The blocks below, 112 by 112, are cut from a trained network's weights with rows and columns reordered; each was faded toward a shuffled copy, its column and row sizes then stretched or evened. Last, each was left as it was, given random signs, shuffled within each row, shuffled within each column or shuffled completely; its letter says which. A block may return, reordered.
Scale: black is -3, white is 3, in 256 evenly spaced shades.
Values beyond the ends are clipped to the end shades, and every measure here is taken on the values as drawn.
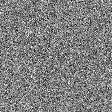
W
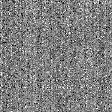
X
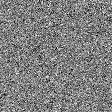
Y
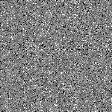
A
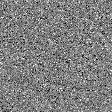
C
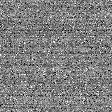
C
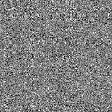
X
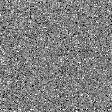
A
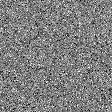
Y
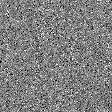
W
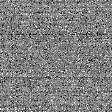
X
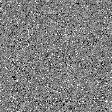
A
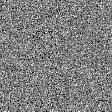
A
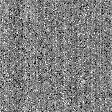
W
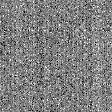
X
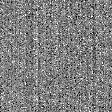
X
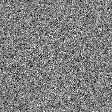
W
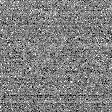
C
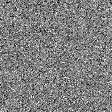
C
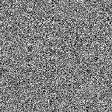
X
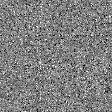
A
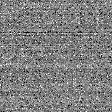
X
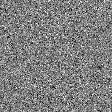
C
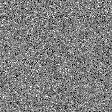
A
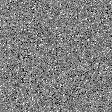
Y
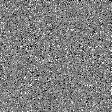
A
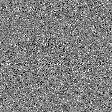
C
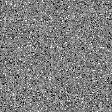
A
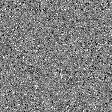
C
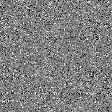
A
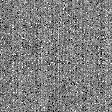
X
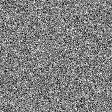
Y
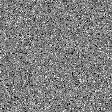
C
